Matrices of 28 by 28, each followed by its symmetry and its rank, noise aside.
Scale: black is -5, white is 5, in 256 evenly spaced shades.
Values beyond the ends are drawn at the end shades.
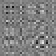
symmetric, rank two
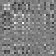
symmetric, rank two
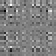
antisymmetric, rank two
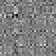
no symmetry, rank three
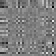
no symmetry, rank two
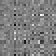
no symmetry, rank two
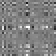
no symmetry, rank two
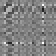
symmetric, rank two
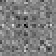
symmetric, rank three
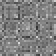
symmetric, rank three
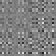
antisymmetric, rank two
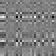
no symmetry, rank one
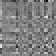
antisymmetric, rank two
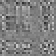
antisymmetric, rank two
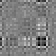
symmetric, rank one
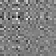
antisymmetric, rank two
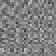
no symmetry, rank three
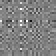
no symmetry, rank three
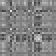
symmetric, rank two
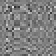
no symmetry, rank three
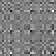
symmetric, rank two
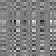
no symmetry, rank one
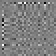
antisymmetric, rank two
